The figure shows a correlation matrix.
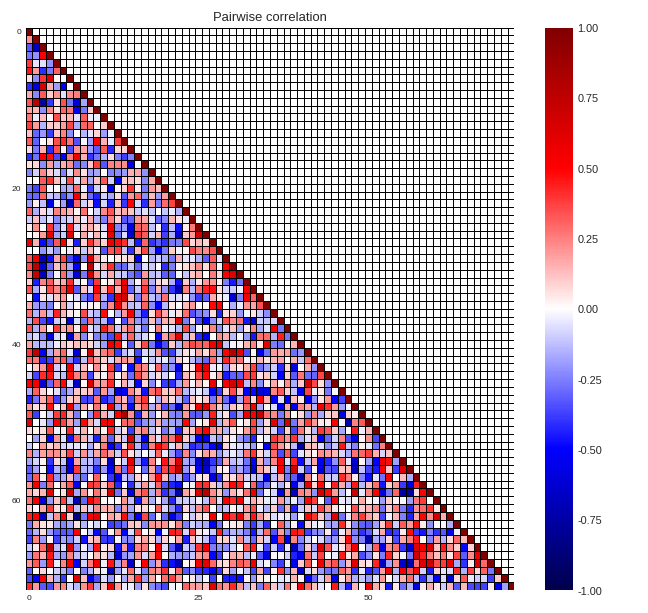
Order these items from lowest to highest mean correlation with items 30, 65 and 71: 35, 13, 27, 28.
13, 35, 28, 27
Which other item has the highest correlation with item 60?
62
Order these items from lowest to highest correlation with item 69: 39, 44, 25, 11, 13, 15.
25, 44, 13, 11, 39, 15
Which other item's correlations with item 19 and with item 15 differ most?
66
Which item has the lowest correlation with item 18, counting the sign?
27
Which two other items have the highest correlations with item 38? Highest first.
50, 36
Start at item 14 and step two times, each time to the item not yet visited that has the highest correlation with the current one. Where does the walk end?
34
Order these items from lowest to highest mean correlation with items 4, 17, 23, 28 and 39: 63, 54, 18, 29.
63, 18, 54, 29
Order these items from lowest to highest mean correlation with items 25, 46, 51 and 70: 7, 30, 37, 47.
37, 47, 30, 7
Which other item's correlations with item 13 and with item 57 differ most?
67
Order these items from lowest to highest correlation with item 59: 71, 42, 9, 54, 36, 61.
42, 36, 9, 71, 54, 61
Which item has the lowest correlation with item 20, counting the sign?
12
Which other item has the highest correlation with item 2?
7
